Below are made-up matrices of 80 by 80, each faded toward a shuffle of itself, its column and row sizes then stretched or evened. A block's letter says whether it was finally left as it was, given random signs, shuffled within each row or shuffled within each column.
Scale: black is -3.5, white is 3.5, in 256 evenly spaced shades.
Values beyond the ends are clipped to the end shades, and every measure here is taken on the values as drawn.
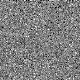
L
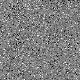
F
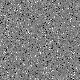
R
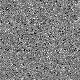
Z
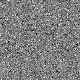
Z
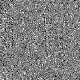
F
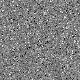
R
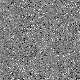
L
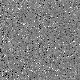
R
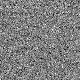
Z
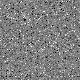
Z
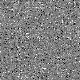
L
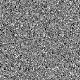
F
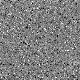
Z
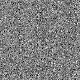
L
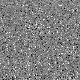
L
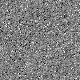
R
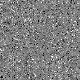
F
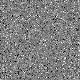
L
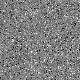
L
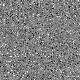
Z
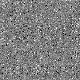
F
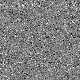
Z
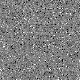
F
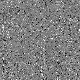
L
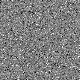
Z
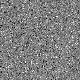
R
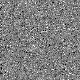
L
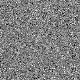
L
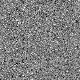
R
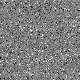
Z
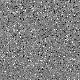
L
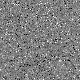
Z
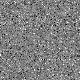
Z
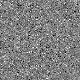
F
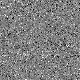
Z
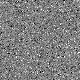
Z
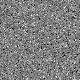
R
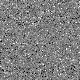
Z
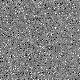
Z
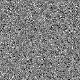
F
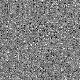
F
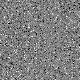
R
